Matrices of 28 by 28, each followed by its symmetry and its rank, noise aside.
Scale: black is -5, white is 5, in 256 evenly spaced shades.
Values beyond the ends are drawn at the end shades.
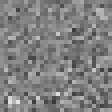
no symmetry, rank six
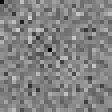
symmetric, rank eight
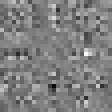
antisymmetric, rank four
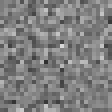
antisymmetric, rank six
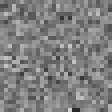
no symmetry, rank eight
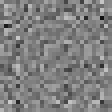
symmetric, rank four
